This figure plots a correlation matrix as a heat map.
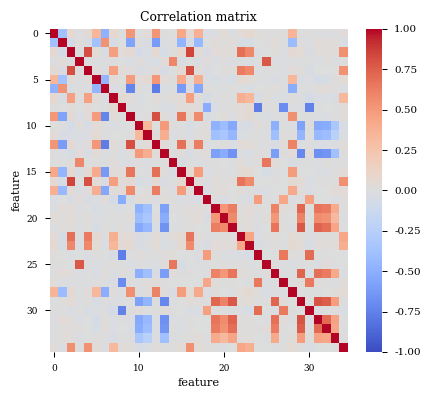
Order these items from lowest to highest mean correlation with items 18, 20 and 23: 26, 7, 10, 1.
10, 1, 7, 26
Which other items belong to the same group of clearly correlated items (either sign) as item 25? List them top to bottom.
3, 14
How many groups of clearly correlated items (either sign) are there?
5
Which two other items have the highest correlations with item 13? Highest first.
10, 11
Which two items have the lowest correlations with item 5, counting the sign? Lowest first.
6, 1
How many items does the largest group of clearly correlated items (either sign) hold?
11
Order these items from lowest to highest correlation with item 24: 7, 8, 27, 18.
8, 7, 18, 27
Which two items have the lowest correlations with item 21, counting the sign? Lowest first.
13, 10
